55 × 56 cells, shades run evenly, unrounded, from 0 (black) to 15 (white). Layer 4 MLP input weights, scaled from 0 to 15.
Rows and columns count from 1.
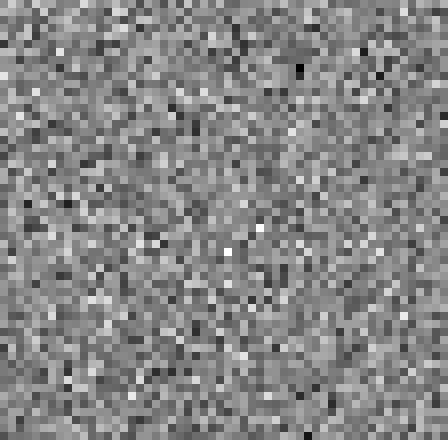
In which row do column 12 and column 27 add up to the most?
38
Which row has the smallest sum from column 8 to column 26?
26
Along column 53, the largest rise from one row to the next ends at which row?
17
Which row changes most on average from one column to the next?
31
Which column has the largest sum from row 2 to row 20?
20
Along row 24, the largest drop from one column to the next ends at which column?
13
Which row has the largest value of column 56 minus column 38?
9
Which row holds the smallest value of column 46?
7
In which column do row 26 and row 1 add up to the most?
11
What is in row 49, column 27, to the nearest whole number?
8
